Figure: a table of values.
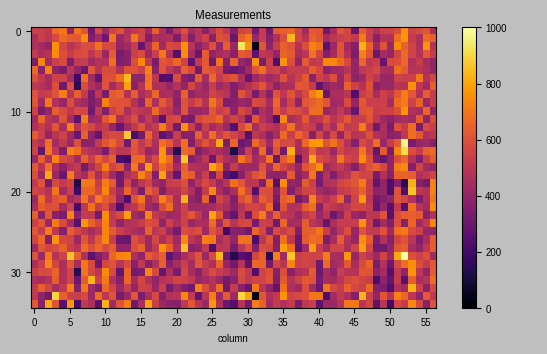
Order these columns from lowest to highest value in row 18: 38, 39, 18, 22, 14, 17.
17, 38, 14, 22, 39, 18
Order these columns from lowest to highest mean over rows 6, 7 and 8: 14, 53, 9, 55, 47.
9, 14, 55, 47, 53
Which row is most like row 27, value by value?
21
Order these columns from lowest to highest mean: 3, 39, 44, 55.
55, 44, 3, 39
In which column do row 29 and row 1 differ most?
30
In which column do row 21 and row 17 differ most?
25
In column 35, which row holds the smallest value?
15
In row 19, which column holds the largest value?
53
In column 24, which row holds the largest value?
26
